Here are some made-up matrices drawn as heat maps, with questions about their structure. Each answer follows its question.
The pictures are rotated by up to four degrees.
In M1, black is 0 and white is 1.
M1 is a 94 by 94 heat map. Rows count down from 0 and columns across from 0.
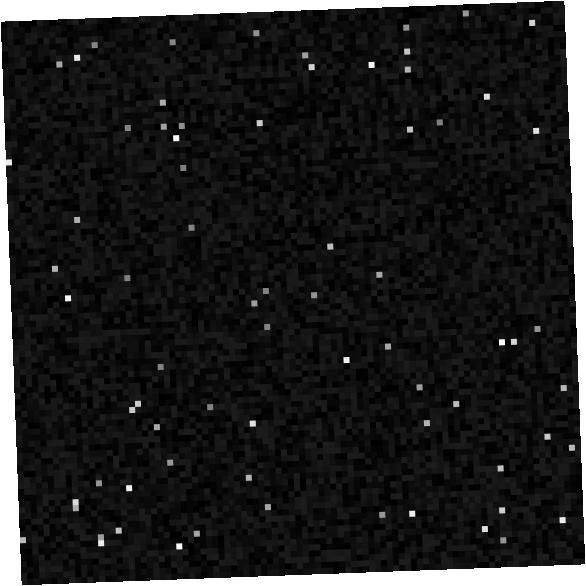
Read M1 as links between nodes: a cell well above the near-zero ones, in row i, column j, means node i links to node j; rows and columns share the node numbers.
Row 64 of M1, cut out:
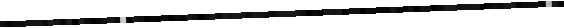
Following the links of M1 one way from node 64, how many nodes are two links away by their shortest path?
2
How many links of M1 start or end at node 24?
1
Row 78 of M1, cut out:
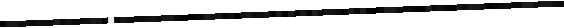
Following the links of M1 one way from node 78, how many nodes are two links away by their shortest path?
4
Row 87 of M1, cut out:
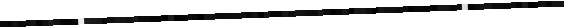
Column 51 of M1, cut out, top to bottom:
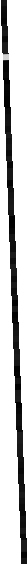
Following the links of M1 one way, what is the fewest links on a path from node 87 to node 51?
4
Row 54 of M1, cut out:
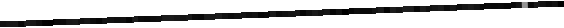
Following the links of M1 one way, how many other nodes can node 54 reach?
8
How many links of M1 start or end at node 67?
5
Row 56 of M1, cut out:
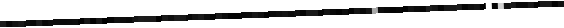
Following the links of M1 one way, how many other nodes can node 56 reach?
6
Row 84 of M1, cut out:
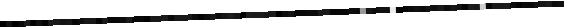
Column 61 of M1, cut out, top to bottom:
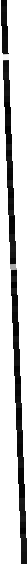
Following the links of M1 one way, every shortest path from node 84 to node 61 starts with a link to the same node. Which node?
node 80
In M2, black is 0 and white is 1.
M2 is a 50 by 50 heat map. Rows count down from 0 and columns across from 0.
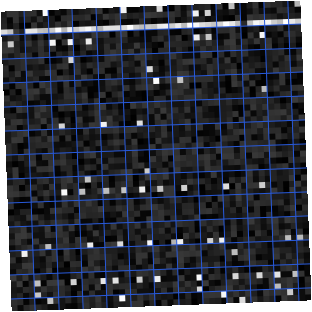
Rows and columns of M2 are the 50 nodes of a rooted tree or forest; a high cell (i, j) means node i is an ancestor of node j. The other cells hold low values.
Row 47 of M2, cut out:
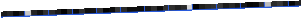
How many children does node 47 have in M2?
3
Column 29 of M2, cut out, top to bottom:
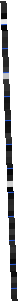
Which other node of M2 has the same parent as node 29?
25
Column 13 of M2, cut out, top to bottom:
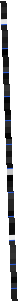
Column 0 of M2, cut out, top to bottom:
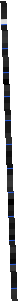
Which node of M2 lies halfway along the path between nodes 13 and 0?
39
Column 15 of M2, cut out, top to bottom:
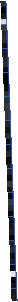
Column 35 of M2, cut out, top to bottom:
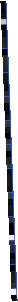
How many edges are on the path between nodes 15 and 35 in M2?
5
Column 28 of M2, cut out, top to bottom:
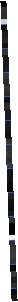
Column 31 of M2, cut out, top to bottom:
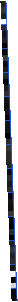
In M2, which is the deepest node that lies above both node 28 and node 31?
3
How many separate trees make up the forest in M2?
2
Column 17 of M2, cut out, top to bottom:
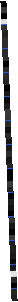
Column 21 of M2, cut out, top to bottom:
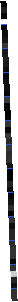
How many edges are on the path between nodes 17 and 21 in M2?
2
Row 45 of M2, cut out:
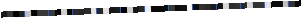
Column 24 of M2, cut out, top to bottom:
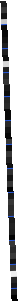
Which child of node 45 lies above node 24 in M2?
10
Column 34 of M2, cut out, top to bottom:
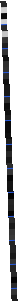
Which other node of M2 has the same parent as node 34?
32
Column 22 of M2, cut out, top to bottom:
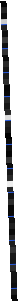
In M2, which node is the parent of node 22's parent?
30
